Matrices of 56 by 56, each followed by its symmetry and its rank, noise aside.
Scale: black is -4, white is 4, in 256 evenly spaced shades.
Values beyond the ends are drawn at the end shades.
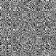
no symmetry, rank six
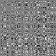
antisymmetric, rank four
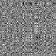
no symmetry, rank five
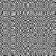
no symmetry, rank four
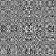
no symmetry, rank four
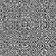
antisymmetric, rank six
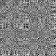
symmetric, rank six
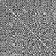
symmetric, rank six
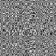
no symmetry, rank five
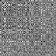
symmetric, rank six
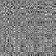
no symmetry, rank four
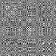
symmetric, rank four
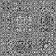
symmetric, rank six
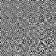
antisymmetric, rank six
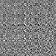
antisymmetric, rank four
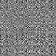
no symmetry, rank four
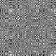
symmetric, rank four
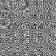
antisymmetric, rank six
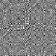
symmetric, rank six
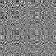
no symmetry, rank four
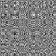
antisymmetric, rank four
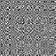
symmetric, rank four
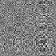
no symmetry, rank six
